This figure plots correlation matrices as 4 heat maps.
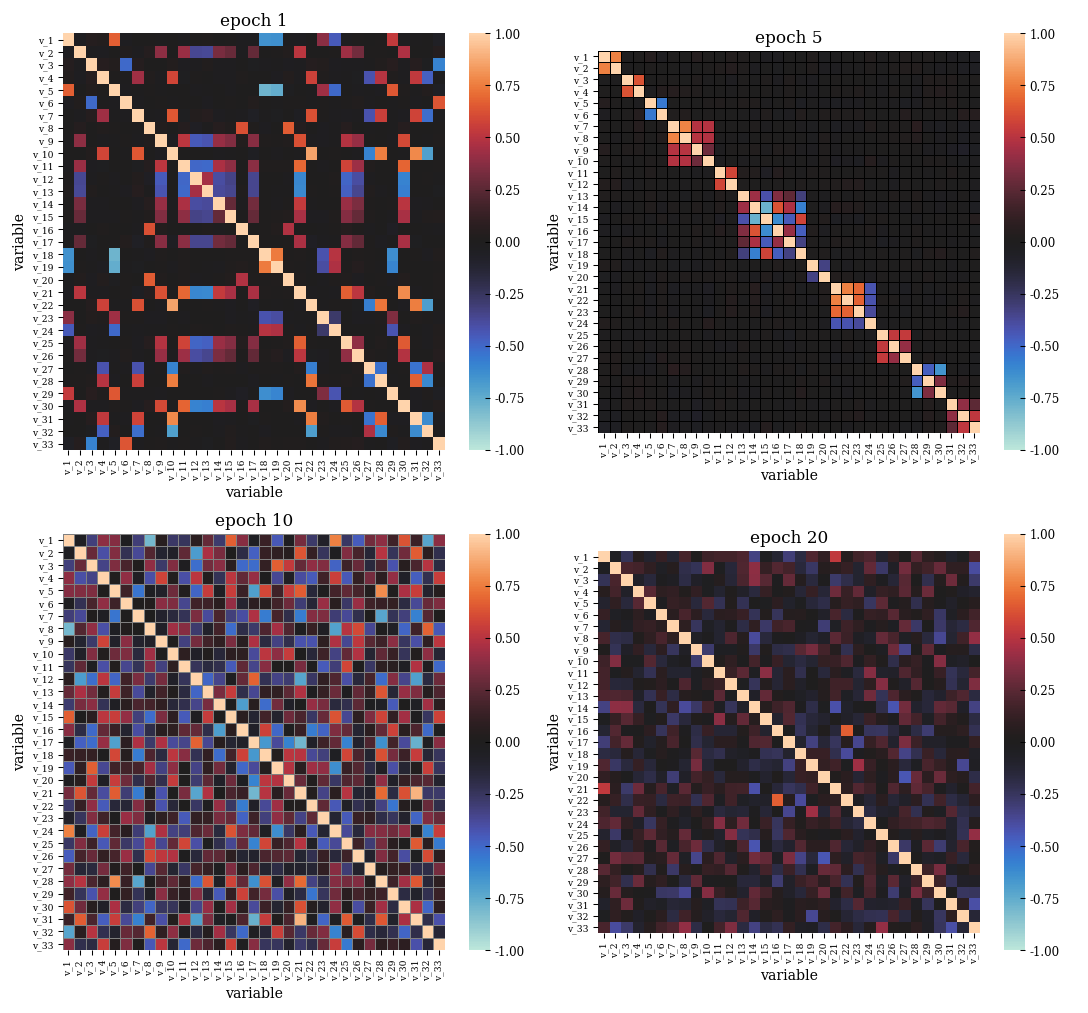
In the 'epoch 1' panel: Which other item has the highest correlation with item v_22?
v_10
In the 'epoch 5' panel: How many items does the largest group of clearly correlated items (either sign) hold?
6
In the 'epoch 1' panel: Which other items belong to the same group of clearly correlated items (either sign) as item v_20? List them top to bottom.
v_8, v_16
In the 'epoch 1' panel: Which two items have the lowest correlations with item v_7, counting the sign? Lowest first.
v_32, v_27
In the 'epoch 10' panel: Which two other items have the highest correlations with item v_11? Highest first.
v_25, v_31
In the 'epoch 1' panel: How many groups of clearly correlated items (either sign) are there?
5
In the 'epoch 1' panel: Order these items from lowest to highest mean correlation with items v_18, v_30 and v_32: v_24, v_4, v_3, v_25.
v_4, v_3, v_24, v_25
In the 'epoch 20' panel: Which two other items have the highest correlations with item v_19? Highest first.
v_23, v_9
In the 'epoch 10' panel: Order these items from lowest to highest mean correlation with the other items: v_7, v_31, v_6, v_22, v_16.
v_7, v_22, v_16, v_31, v_6
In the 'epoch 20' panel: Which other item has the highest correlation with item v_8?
v_33
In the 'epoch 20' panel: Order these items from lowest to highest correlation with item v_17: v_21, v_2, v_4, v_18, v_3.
v_21, v_18, v_4, v_2, v_3
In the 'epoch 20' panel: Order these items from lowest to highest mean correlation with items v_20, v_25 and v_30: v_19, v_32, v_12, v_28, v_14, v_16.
v_32, v_16, v_14, v_19, v_12, v_28
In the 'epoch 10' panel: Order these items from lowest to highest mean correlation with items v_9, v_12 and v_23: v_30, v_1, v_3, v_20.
v_30, v_3, v_20, v_1
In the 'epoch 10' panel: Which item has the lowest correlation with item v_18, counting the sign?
v_17
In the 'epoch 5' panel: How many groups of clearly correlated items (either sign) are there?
11
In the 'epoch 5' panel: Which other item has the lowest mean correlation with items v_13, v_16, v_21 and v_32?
v_15
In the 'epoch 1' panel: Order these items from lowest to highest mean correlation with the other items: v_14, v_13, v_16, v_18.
v_13, v_18, v_16, v_14
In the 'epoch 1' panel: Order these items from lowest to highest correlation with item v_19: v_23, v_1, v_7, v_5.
v_5, v_1, v_23, v_7
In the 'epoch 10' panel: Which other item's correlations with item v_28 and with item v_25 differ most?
v_15
